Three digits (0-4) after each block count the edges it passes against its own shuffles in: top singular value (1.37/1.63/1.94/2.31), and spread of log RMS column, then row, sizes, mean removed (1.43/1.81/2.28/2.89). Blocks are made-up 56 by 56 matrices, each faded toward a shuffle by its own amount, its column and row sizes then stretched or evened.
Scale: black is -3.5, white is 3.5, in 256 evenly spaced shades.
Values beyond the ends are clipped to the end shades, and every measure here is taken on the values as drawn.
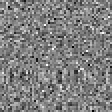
3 0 0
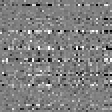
4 2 4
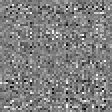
1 3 3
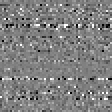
3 0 4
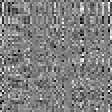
4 4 0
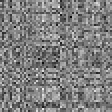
4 3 0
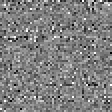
1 1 3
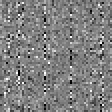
2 4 1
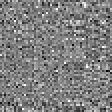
3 0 1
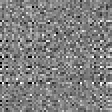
4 2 3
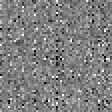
0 3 1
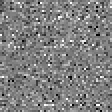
1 0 2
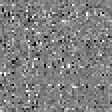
0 2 3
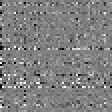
2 2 4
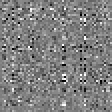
3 3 3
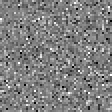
0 1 0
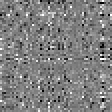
3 3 2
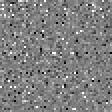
0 0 2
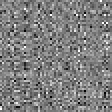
4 3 1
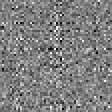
3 2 2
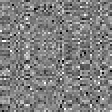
4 2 0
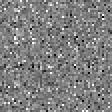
1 1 0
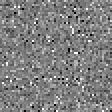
0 0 1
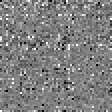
0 2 3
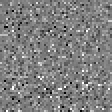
0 1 1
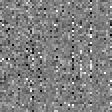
1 3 0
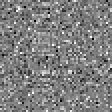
2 0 0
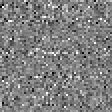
2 0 2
